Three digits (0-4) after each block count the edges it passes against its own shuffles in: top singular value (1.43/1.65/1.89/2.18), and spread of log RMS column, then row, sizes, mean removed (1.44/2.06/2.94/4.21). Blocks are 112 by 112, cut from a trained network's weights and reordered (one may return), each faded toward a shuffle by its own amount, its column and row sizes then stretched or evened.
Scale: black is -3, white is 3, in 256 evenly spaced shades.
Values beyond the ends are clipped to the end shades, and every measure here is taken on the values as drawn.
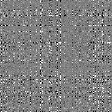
2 4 3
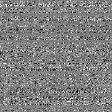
0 1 4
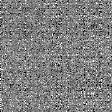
1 3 0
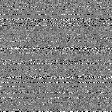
2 0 4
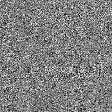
2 1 1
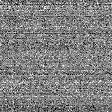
3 0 2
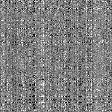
4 2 3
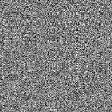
4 2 1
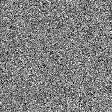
0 0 0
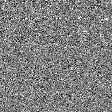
1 0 2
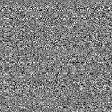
2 0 3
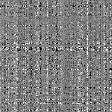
4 3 3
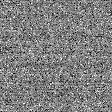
0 0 0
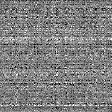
4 2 3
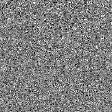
0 1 2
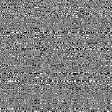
3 1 4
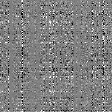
2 4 2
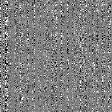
0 4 2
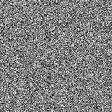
1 0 0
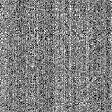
3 1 1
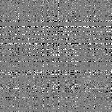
2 3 4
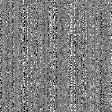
2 4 0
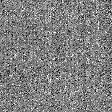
0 0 1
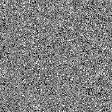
0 2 1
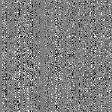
0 4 2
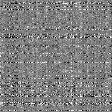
2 1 4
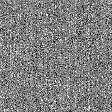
0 1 1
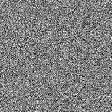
3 0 1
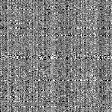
4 1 3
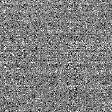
1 2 1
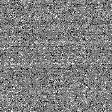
1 1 0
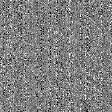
0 3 0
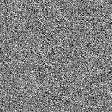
1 1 0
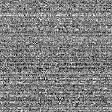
4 1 2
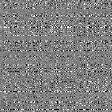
3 3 4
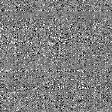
0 1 3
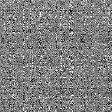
2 3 1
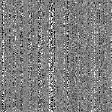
2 4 1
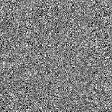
3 2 1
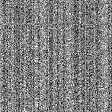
4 0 0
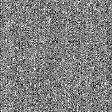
0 1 2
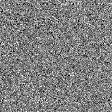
1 0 2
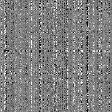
4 4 2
